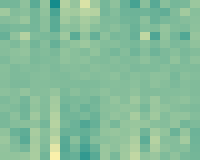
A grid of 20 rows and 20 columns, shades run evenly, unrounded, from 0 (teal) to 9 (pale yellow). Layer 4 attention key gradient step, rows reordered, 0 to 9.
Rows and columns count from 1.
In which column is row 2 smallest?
6
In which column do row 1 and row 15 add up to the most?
9
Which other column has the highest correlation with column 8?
10
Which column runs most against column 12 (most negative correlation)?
3
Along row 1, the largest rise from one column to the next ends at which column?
7
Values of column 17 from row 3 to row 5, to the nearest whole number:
4 5 5
